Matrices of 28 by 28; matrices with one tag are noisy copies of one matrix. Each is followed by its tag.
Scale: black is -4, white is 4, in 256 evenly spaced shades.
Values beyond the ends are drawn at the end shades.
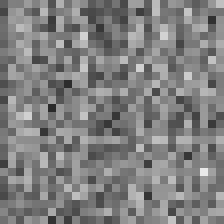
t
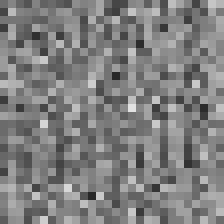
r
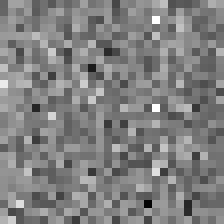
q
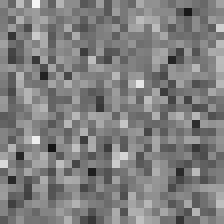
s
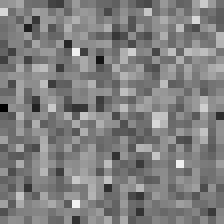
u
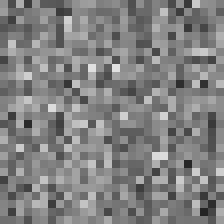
u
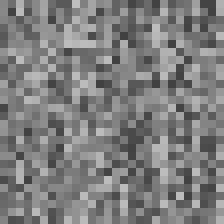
u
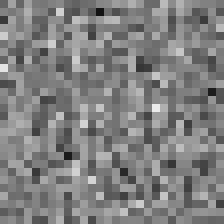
q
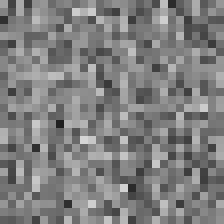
u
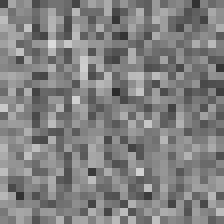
q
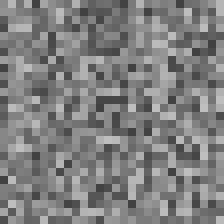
t
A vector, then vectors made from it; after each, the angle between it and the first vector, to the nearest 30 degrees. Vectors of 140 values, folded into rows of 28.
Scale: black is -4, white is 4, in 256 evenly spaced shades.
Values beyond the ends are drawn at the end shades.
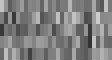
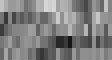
60 degrees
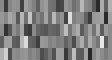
90 degrees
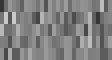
150 degrees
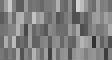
90 degrees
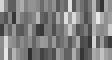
30 degrees
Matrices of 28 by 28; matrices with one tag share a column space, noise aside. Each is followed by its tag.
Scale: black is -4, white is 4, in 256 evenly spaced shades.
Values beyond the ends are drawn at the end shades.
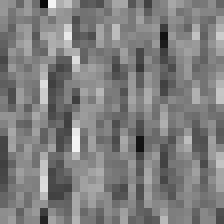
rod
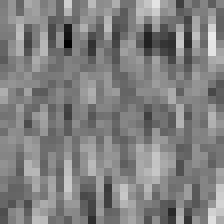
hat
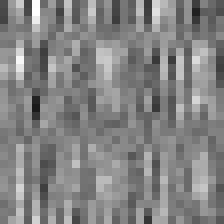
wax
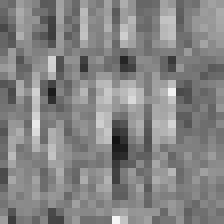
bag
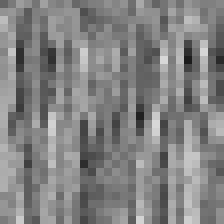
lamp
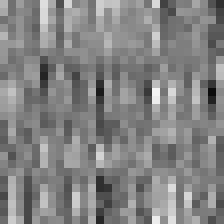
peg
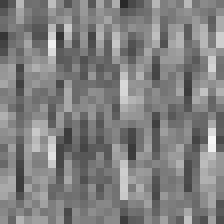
rod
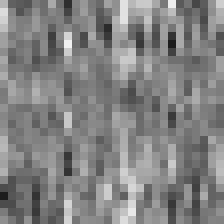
hat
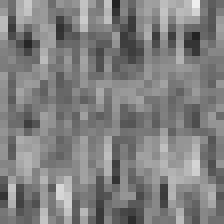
hat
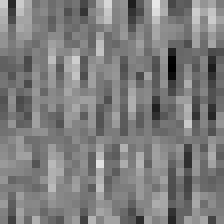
wax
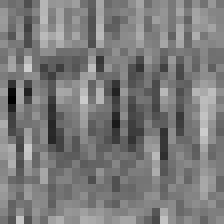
bag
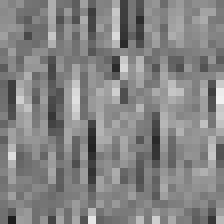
bag
